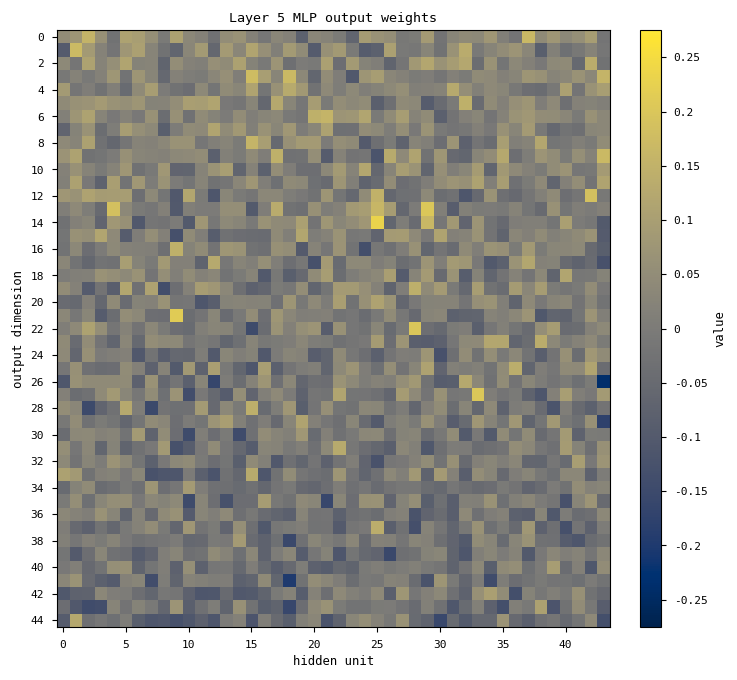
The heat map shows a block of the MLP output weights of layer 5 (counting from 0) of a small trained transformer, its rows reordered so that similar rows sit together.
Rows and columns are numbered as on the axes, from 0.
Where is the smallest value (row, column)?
26, 43
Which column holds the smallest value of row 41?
18
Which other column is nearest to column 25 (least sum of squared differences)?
24
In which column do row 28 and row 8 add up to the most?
15
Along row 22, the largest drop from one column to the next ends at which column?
29
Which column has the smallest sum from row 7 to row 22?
32
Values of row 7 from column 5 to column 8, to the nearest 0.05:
0.1 0.05 0.05 -0.1
